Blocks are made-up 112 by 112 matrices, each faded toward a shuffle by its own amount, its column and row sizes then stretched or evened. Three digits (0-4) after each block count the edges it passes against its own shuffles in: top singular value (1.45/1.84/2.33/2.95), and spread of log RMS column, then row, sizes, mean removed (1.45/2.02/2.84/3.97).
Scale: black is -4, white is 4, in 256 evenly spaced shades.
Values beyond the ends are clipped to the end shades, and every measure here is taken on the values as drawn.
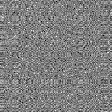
4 1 0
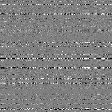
4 0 4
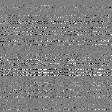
3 0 4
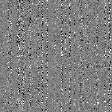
0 4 1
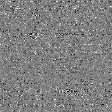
1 1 3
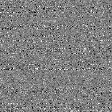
0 1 3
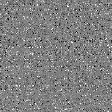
2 1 2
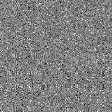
2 1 0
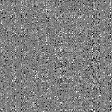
3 3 1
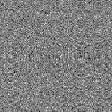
3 0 0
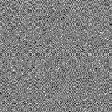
4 0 2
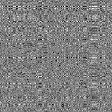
4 1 3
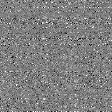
2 0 3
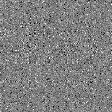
2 1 1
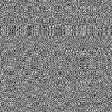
4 0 2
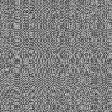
4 1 1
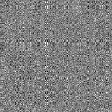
4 3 2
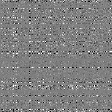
3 2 4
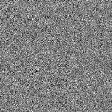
2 1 1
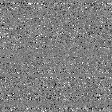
0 0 3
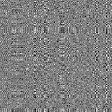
4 3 2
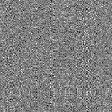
3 2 0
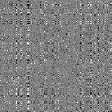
4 3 2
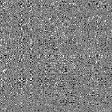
3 2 2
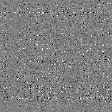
0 2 2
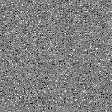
2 0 1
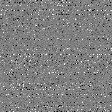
0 0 3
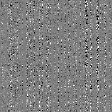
0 4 1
